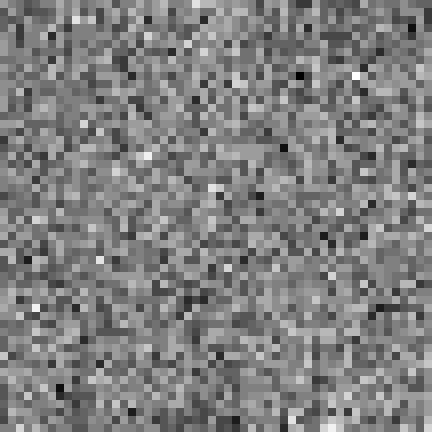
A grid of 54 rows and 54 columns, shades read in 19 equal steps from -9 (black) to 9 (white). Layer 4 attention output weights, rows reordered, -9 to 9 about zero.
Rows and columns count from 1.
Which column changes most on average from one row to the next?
46
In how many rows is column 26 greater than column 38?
23
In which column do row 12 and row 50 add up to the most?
48
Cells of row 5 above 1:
11
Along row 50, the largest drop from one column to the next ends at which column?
8
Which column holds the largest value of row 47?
52
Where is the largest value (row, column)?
10, 45
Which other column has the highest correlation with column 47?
49
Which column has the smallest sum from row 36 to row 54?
25
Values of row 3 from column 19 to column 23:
-6 1 1 -2 0
